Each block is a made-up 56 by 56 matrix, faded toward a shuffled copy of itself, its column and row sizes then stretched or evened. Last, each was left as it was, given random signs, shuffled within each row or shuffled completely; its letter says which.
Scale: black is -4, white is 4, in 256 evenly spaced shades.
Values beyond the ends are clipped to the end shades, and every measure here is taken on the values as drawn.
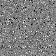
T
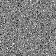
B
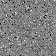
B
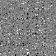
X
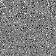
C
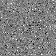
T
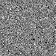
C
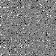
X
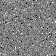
B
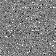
T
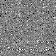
C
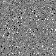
C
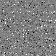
T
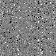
C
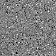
C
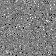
T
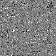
C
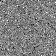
B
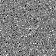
T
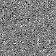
C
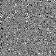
C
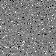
T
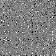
C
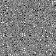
X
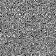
C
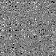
X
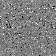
T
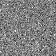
T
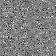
X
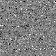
T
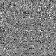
X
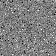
B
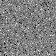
B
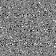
T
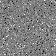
B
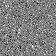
B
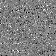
T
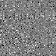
X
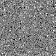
C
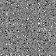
C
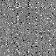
X
